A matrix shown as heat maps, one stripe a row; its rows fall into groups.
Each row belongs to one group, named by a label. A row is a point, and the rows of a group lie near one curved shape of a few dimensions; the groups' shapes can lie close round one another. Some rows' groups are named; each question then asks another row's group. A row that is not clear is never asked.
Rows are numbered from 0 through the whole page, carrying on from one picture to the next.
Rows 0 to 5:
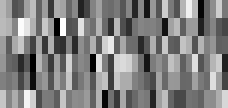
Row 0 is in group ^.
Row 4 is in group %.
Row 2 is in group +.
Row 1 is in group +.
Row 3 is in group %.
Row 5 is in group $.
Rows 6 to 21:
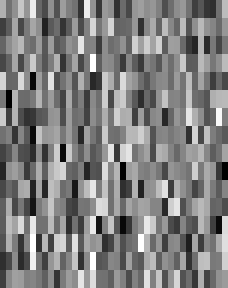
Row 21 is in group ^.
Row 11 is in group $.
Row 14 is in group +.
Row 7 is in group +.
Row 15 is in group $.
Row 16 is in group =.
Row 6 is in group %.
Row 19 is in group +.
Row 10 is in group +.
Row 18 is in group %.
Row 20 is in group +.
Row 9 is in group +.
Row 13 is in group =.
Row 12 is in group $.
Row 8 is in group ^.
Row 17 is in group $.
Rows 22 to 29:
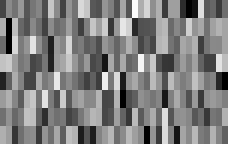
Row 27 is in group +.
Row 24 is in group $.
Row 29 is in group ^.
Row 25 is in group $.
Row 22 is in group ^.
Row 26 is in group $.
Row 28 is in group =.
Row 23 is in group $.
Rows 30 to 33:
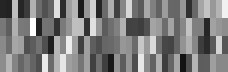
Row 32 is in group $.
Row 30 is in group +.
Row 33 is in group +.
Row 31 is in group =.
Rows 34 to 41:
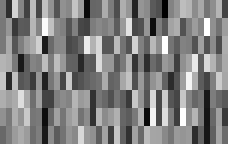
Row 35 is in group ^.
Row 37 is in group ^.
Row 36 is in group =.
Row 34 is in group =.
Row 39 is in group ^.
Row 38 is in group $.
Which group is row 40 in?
^
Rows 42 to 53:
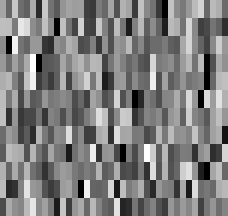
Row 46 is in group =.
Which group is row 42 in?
=
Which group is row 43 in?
+
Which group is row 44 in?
$
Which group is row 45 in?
=
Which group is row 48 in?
$
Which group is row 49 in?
%
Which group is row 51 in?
^
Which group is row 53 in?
+
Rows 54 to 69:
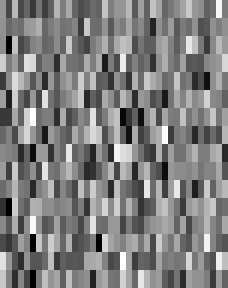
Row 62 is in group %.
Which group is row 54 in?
$
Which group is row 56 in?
$
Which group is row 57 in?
$
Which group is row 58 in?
^
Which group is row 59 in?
=
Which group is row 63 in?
=
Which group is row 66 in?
+
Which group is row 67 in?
=
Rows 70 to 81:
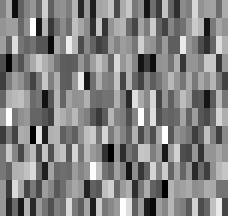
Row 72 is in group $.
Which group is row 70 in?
^
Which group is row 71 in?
=
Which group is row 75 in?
^
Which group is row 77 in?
=
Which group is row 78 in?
+
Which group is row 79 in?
=
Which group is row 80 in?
=
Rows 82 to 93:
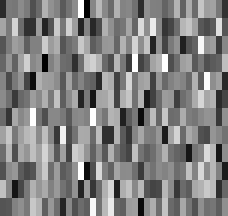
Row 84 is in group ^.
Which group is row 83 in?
$
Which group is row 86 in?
=
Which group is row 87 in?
^
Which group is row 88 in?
+
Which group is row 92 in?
^
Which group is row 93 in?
+
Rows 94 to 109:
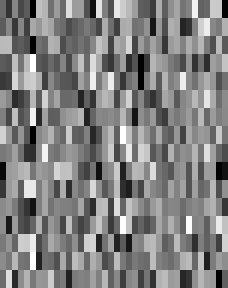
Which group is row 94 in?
%
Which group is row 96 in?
$
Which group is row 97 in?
=
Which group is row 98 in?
+
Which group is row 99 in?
^
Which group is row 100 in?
=
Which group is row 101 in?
+
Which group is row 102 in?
=
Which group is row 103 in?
$
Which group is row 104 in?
+
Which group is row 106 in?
$
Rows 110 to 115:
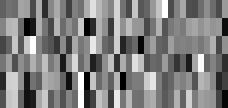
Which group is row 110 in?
=
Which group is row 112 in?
+
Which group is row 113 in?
^
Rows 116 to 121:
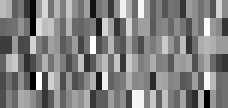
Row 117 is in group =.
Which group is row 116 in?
+
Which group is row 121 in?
^
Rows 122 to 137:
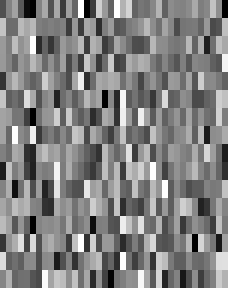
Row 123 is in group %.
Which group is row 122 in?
%
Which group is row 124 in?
=
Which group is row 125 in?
%
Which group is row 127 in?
$
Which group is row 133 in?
^
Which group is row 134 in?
+
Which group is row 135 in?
%
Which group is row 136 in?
$
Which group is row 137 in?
+
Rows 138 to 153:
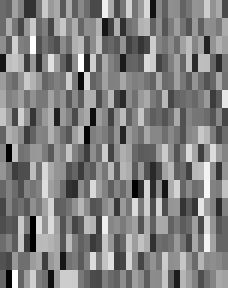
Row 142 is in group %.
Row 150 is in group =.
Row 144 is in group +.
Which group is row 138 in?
=
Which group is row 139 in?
+
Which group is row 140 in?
=
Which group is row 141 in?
%
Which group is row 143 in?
%
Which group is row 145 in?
%
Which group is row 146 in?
$
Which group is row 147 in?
^
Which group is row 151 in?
=
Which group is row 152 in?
+
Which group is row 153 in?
$
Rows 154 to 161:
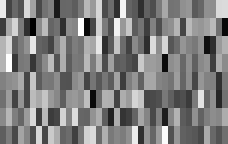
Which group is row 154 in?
$
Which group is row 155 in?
%
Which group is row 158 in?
%
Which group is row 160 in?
+
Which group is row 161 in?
=
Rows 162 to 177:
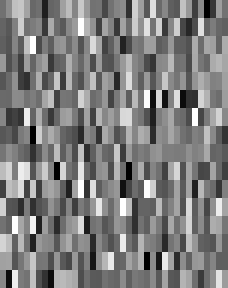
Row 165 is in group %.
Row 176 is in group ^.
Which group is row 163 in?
^
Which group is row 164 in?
+
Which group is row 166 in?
+
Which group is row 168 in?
%
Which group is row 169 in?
=
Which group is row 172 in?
%
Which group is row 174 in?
=
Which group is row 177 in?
$
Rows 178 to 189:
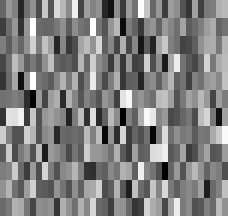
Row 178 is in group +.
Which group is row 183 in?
+
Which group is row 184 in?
%
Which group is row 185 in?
$
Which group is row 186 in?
=
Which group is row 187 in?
=
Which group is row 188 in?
=
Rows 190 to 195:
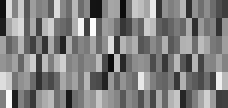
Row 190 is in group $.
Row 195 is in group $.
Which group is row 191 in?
%
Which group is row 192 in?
+
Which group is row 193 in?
+
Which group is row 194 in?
$
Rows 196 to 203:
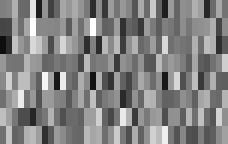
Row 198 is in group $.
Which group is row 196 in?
=
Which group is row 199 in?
%
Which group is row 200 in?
+
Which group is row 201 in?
%
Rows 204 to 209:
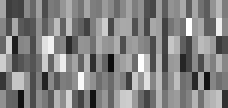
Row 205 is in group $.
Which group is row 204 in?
%
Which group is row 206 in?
$
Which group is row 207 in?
+
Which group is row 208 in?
^
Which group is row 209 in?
%
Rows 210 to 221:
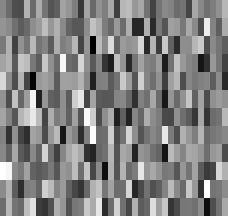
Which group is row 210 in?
%
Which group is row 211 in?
^
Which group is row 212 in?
^
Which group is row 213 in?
+
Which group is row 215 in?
=
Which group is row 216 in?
%
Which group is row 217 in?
+
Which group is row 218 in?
=
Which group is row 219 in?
$
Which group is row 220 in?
^
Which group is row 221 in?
=
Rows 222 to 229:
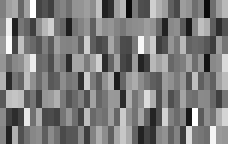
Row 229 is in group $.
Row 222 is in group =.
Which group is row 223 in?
$
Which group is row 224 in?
$
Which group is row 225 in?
=
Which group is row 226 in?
%
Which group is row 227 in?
%
